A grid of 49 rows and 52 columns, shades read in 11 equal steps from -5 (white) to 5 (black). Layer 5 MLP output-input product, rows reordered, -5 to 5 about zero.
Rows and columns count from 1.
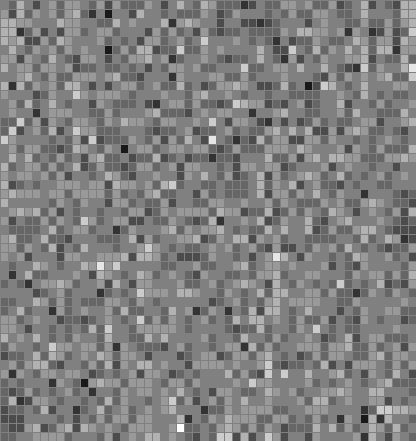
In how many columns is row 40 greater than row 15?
19
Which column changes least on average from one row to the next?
47
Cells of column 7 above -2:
42
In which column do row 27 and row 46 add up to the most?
26
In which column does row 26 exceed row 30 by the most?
15
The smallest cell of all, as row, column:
48, 23
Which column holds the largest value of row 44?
12
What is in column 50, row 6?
3
